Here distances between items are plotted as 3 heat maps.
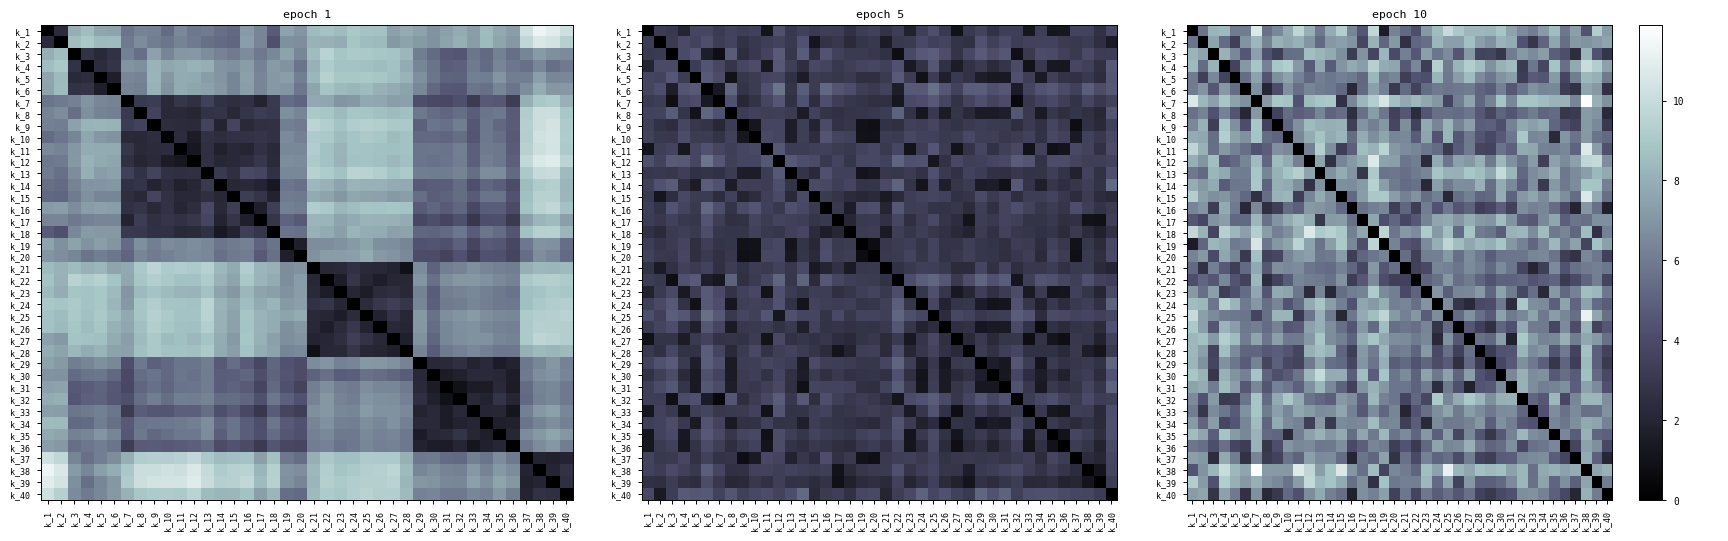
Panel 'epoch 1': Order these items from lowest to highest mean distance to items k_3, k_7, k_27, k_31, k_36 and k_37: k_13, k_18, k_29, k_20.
k_29, k_20, k_18, k_13
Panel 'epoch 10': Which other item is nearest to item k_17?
k_13
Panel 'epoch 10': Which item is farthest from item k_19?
k_7
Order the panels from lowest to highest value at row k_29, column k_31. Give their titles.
epoch 5, epoch 1, epoch 10
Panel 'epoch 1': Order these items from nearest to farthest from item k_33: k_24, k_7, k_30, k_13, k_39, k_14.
k_30, k_7, k_14, k_13, k_24, k_39
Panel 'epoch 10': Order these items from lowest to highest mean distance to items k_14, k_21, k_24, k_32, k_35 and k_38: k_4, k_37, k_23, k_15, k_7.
k_23, k_37, k_4, k_15, k_7
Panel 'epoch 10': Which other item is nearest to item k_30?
k_3
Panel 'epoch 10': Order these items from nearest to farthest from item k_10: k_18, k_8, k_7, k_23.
k_8, k_18, k_23, k_7
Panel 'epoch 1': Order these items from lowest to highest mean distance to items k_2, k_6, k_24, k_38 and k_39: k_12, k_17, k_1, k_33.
k_33, k_17, k_1, k_12
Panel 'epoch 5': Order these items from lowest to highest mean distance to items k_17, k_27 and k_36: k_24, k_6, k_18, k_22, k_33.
k_33, k_18, k_24, k_22, k_6
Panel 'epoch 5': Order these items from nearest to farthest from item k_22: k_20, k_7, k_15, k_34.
k_7, k_15, k_20, k_34
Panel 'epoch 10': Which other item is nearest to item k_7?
k_15
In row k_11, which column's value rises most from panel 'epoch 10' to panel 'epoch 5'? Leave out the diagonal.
k_25
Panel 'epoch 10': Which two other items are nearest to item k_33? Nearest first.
k_21, k_2
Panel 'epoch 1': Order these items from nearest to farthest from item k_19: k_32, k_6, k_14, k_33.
k_33, k_32, k_14, k_6
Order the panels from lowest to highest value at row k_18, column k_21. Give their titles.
epoch 5, epoch 10, epoch 1
